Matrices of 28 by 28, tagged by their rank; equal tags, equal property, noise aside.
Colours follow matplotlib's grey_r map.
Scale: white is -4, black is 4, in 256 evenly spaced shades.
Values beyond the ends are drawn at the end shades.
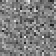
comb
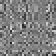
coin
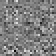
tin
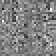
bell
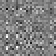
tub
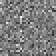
comb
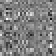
tub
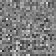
bell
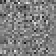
bell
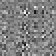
coin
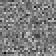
comb
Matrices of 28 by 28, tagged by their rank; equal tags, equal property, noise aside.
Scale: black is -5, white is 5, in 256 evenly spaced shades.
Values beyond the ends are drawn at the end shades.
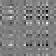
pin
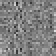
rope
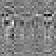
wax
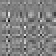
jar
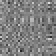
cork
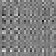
jar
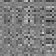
wax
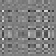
pin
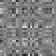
jar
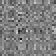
cork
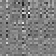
wax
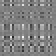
pin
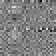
cork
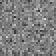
rope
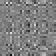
wax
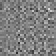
cork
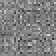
rope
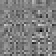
wax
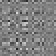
jar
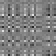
pin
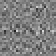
cork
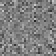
rope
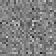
rope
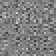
rope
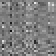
wax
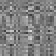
jar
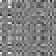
jar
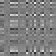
pin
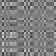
pin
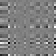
pin
